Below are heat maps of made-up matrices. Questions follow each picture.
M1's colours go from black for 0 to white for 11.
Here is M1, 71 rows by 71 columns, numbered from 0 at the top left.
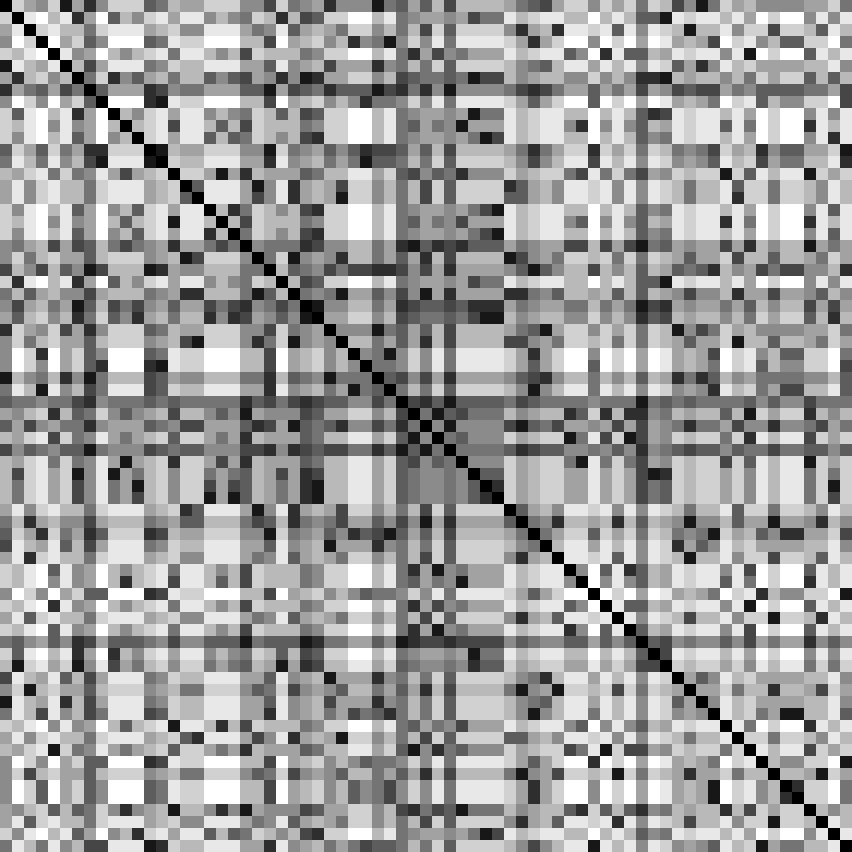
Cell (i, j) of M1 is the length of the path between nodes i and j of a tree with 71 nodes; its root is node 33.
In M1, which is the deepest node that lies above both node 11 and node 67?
53
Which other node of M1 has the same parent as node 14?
38
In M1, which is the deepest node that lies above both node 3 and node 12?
22
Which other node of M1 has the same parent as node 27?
0
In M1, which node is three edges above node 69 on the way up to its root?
25
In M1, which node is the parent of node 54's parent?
6
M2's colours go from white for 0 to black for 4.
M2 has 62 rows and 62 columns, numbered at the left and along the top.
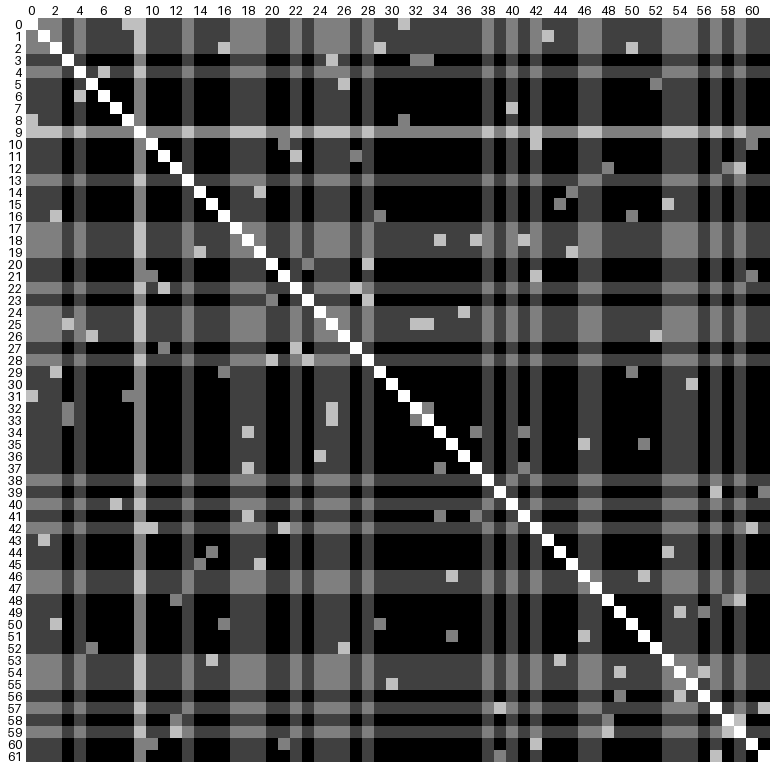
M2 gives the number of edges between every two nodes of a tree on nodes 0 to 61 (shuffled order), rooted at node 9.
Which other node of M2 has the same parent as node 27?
11
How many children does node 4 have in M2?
1
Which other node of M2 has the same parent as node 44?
15
